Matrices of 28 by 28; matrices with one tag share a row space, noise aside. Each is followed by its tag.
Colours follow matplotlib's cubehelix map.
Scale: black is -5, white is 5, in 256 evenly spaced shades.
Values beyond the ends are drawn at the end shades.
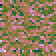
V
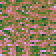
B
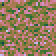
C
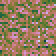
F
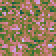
V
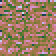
B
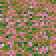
C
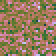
F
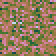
V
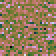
C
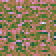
B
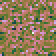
V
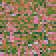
C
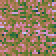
F
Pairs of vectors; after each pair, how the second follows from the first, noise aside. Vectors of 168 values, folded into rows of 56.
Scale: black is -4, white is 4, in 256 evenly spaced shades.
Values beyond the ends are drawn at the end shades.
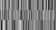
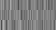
shrunk.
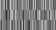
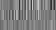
wrapped around, negated, partly zeroed.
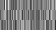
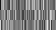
reversed.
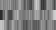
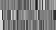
sign-scrambled.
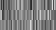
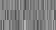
reversed, negated, shrunk.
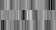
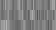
reversed, negated, shrunk.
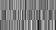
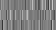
wrapped around, negated, partly zeroed.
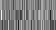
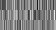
reversed.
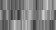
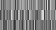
sign-scrambled.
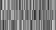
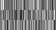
reversed.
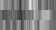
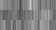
shrunk.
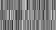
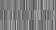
reversed, negated, shrunk.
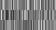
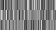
sign-scrambled.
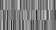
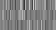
wrapped around, negated, partly zeroed.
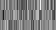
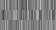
shrunk.
